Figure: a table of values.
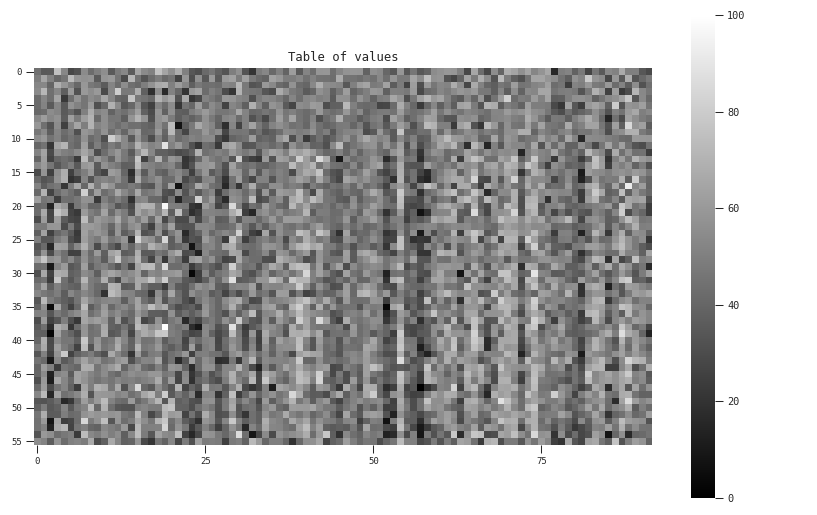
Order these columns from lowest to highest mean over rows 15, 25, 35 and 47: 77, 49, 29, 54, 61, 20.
20, 77, 61, 49, 29, 54
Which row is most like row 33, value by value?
10
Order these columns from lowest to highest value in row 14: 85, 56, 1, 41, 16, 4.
85, 56, 4, 16, 1, 41
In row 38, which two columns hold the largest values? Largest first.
19, 29
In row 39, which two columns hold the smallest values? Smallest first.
2, 91
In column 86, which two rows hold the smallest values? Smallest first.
49, 44
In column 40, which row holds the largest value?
30
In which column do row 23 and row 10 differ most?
11
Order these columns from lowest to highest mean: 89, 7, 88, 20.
20, 89, 88, 7
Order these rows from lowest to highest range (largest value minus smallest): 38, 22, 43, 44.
22, 44, 43, 38
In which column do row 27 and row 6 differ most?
24
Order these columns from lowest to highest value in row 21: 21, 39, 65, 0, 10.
0, 39, 10, 21, 65
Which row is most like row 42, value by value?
15
